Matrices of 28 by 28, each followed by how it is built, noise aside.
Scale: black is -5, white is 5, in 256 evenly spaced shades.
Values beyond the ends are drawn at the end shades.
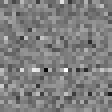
uneven rows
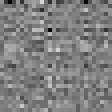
low rank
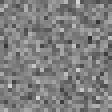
noise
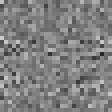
low rank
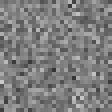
noise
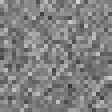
Hankel
